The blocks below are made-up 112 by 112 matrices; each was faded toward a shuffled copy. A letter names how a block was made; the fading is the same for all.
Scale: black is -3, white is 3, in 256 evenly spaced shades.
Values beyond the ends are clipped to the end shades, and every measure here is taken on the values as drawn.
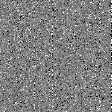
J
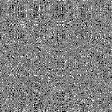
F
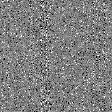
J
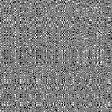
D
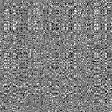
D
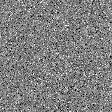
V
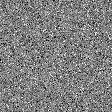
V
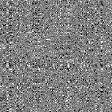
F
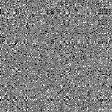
F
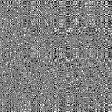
D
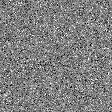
V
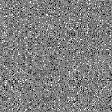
F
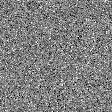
V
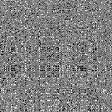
F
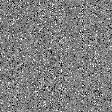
J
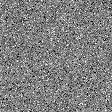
V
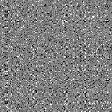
F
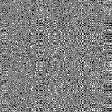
D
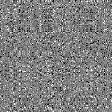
F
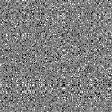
F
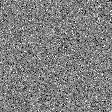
V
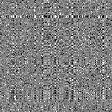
D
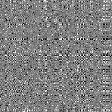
D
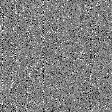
J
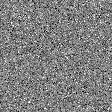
V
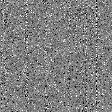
J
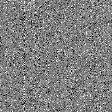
J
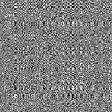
D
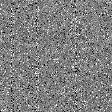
J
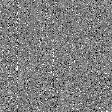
J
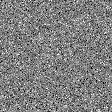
V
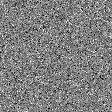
V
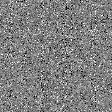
J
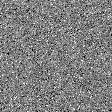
V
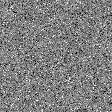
V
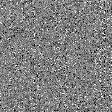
J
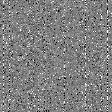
J
